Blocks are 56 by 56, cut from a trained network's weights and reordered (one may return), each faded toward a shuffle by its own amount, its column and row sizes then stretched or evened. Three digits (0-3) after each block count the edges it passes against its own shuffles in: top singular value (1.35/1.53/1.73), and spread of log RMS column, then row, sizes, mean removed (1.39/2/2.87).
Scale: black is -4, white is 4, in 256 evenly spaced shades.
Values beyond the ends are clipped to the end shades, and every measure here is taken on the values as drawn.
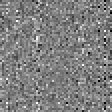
2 2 0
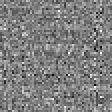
3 2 0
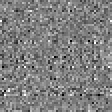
2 1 2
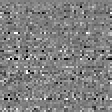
2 1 3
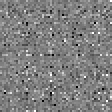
1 1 2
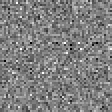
2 0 1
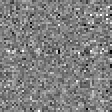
2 1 1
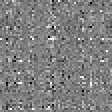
2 2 2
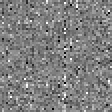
0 2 0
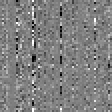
2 3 0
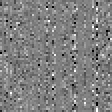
1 3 0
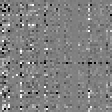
1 3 2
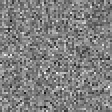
2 0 0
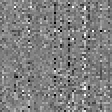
1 2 1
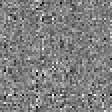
2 2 1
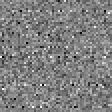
0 0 2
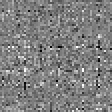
0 2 2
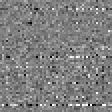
3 1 2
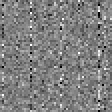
3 2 0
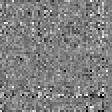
1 2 2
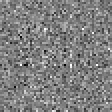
1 1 1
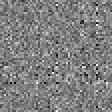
3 1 1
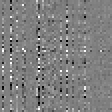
3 3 1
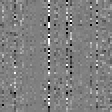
3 3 0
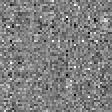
2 1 1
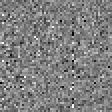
1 1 1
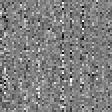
0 3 0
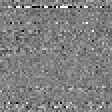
3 0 2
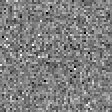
0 1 0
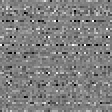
2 1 3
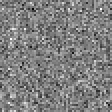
1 0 1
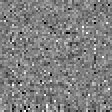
2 1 1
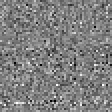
0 1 2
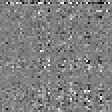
2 2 2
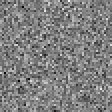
1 0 0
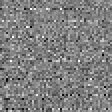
3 0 2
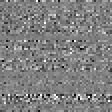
0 0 3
